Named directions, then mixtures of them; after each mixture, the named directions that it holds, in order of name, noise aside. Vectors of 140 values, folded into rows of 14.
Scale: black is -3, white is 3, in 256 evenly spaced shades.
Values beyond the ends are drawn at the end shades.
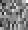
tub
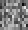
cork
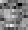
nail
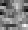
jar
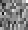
tub.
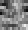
jar.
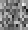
cork.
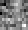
cork, jar.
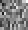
tub.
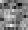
nail.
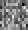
cork.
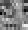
jar, tub.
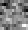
jar, nail.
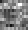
nail.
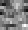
jar.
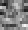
jar.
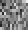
tub.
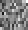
tub.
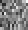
tub.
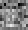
cork, nail.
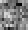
cork, nail.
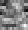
jar.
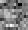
nail.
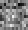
cork, nail.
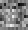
cork, nail.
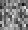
cork.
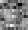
nail.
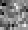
jar, tub.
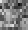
nail, tub.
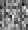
cork.
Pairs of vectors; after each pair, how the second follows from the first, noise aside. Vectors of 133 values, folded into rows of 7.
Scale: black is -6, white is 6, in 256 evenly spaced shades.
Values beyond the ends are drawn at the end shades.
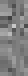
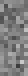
shuffled.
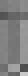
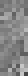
sign-scrambled.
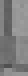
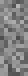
shuffled.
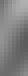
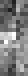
wrapped around, scaled up.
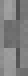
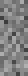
shuffled.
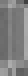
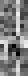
wrapped around, scaled up.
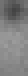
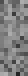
shuffled.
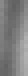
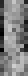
wrapped around, negated, scaled up.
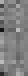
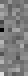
sign-scrambled.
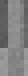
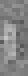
wrapped around, negated, partly zeroed.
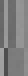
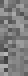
sign-scrambled.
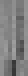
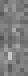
wrapped around, negated, partly zeroed.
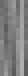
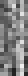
scaled up.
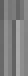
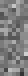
shuffled.
